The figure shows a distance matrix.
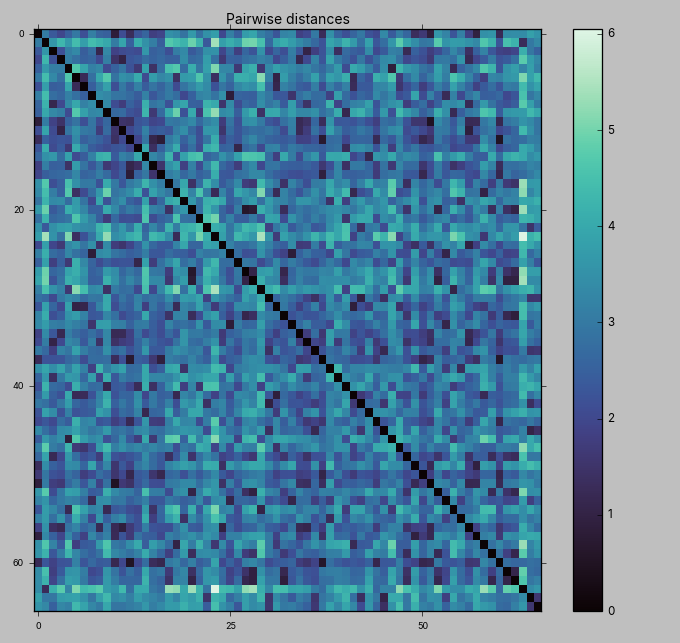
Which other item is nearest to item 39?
2
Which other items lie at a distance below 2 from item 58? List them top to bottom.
5, 18, 23, 31, 41
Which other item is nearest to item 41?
31
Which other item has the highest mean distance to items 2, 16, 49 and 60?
23
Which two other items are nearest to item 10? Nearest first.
51, 0
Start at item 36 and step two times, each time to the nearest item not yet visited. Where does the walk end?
64
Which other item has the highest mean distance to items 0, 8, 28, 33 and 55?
63
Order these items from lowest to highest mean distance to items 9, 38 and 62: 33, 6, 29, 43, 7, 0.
7, 33, 29, 0, 6, 43
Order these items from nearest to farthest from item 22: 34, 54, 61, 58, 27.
34, 58, 61, 54, 27
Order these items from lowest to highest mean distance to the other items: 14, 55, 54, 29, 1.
55, 54, 14, 29, 1
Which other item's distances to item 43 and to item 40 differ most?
14
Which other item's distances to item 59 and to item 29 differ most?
54
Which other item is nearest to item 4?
46
